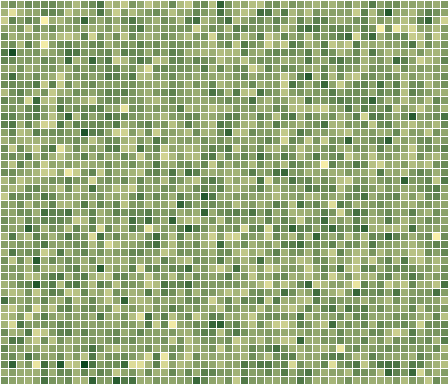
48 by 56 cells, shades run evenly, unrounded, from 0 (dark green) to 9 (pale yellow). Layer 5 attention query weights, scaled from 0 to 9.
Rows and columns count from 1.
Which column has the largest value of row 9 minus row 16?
19
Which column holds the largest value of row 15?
46
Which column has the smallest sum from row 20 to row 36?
26
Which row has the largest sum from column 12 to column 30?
30
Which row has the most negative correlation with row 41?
7
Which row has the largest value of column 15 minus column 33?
2
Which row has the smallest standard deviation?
9
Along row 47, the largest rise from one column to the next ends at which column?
53
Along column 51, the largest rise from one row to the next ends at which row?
24
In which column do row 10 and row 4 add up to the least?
39
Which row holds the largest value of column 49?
36
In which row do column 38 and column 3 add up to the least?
43
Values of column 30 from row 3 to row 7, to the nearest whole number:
6 3 4 7 6
